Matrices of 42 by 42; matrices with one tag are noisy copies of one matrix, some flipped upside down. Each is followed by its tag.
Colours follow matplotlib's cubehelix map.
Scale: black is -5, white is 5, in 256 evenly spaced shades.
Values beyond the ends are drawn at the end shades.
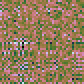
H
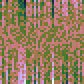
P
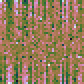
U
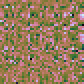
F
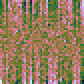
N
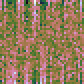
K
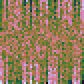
N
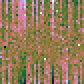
P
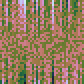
P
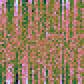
U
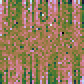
N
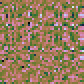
F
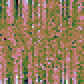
U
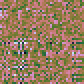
H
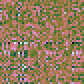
H
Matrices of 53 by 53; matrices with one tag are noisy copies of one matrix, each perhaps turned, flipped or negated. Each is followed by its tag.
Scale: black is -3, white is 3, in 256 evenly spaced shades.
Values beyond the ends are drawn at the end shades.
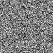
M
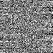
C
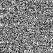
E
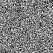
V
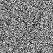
M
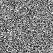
V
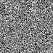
V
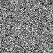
M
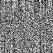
C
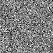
V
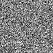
V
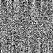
C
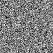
M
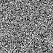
V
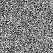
V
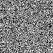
E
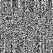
C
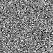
V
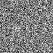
M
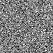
V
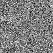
V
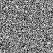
M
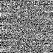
C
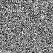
V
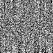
C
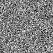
V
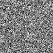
M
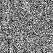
E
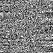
C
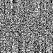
C
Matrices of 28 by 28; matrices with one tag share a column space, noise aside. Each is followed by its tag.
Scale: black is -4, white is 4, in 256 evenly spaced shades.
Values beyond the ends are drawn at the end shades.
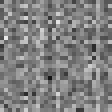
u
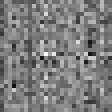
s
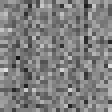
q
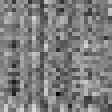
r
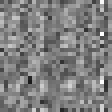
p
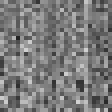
p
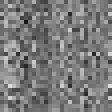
s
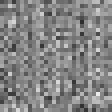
r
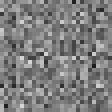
s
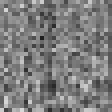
p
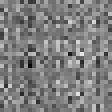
s
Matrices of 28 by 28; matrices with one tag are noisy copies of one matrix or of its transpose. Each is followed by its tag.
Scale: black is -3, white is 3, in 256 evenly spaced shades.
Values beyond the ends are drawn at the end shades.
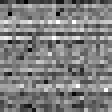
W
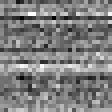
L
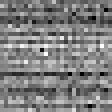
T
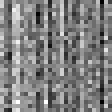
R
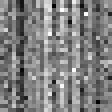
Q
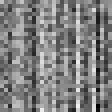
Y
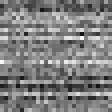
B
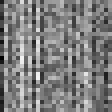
W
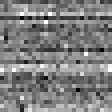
L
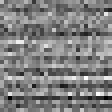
Y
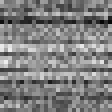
Q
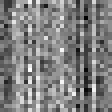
B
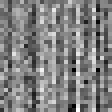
Y
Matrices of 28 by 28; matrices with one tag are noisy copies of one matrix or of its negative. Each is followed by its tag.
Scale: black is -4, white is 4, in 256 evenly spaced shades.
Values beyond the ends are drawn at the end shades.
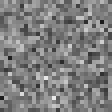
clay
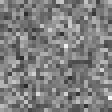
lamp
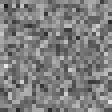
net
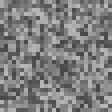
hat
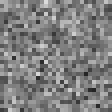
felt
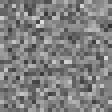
net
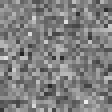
hat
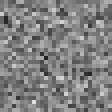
felt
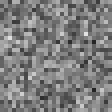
hat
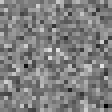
clay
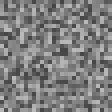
clay
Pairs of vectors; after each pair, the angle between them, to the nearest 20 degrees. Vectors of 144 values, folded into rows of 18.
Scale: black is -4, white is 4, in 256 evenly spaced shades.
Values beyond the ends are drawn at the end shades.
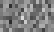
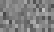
80 degrees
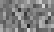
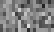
160 degrees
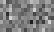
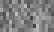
100 degrees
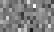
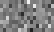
20 degrees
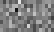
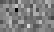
40 degrees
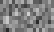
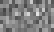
40 degrees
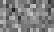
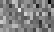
60 degrees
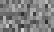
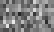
40 degrees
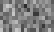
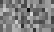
60 degrees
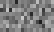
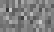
140 degrees
